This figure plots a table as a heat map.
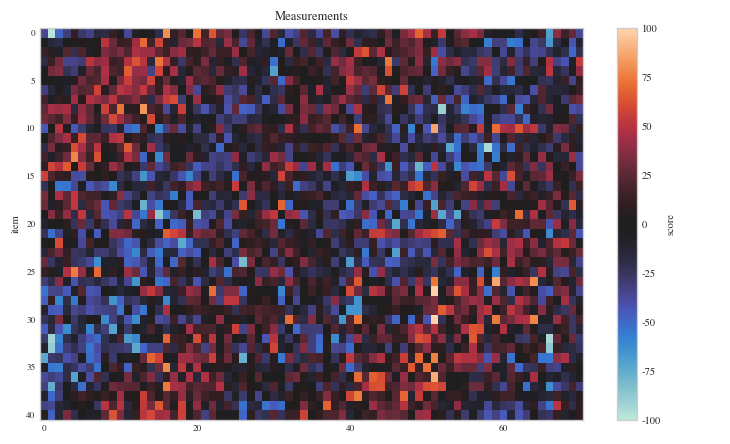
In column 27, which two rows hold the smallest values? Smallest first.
8, 13
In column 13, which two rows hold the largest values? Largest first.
8, 1
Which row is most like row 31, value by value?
16
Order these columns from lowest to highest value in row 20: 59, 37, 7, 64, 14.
37, 14, 7, 64, 59
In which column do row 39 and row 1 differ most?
67
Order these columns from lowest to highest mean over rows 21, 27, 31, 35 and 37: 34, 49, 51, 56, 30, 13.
34, 13, 30, 56, 49, 51
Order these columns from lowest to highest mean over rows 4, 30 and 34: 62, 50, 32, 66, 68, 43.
50, 66, 62, 68, 43, 32
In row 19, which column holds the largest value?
62
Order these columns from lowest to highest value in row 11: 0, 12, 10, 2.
0, 12, 2, 10
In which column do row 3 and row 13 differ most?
15
